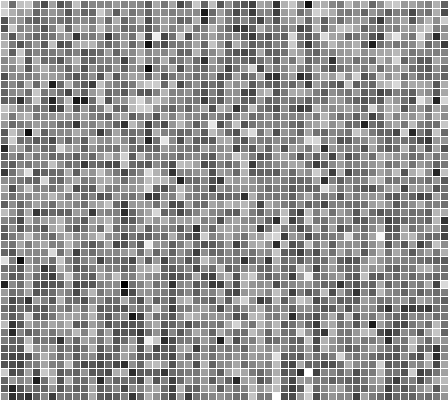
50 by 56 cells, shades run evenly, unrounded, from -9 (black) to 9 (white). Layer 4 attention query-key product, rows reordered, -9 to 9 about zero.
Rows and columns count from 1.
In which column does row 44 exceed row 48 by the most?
5
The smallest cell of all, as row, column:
36, 16
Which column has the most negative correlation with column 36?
35
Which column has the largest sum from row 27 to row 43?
19
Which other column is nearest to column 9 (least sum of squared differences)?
29
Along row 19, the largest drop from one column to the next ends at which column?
41
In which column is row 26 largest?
14
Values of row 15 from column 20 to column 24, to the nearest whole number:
-3 3 0 3 1
